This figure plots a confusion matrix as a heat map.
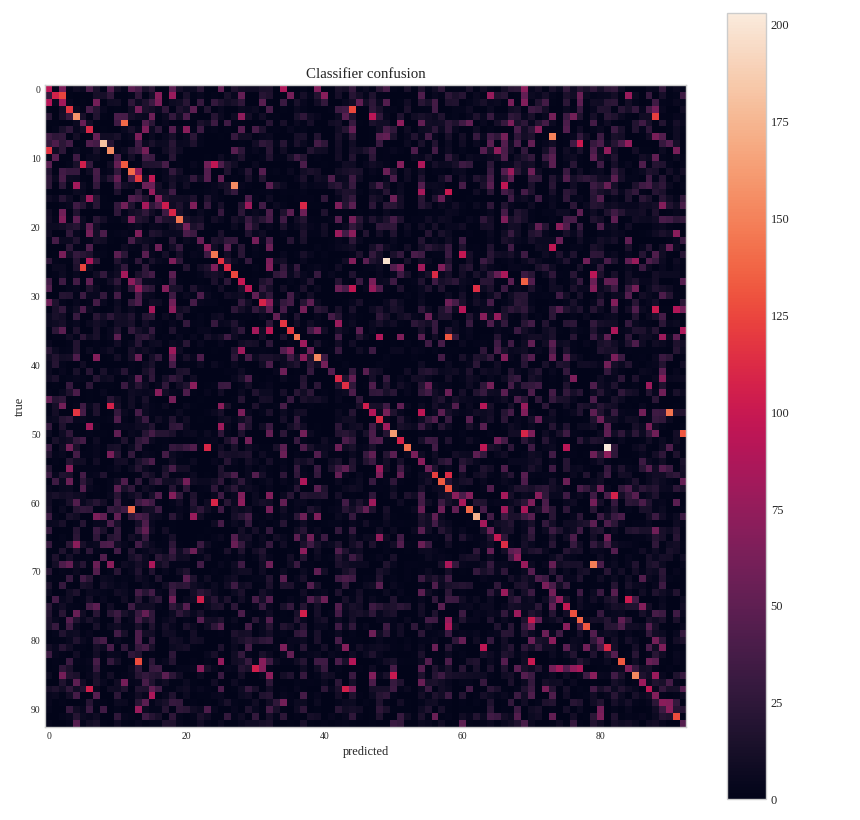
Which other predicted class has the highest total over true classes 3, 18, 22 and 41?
44
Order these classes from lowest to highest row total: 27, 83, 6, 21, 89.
89, 21, 6, 27, 83
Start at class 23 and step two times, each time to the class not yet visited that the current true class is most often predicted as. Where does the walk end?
66
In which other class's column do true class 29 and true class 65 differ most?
62
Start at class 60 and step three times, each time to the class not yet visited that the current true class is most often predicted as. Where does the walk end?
0
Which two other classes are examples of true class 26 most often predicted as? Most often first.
5, 54
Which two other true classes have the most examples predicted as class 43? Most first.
87, 81
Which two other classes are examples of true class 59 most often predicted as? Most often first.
82, 66
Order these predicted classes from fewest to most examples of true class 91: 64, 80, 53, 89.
53, 89, 64, 80
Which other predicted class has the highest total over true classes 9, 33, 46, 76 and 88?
63
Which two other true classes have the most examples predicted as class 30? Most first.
84, 35
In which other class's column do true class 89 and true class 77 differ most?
70
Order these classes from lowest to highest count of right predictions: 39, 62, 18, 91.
18, 91, 39, 62
